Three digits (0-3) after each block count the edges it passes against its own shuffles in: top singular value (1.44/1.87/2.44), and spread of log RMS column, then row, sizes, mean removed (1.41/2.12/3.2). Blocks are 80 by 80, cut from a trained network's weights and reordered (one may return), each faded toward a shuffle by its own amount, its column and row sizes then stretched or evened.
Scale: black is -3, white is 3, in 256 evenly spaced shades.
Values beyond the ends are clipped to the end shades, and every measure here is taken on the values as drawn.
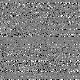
0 0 3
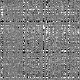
2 3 2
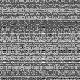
3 0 2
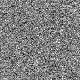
1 0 0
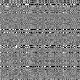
3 1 3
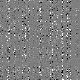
0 3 2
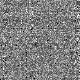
0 2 0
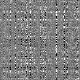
2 3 1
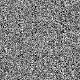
0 2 0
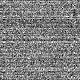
2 1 0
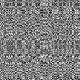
3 0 2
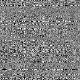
0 2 3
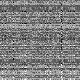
3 2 1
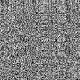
2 1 0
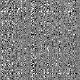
1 3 2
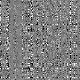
2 3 1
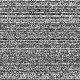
3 0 2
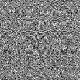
2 0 0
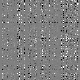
1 3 2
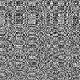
3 1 2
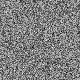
0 0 0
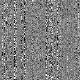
0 3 0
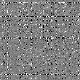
2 2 2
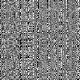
2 3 1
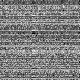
3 1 0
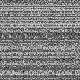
3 0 1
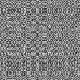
3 0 2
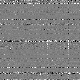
2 0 3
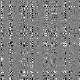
1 3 3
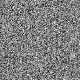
0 1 0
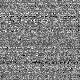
1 0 2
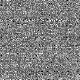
0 1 2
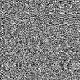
2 0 1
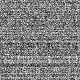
2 1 0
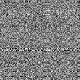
2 0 2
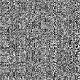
2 2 0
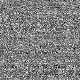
0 0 2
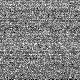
1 0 1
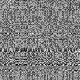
3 0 3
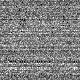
2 1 1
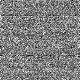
0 1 1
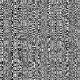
3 3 0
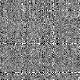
2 2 2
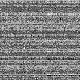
3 0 1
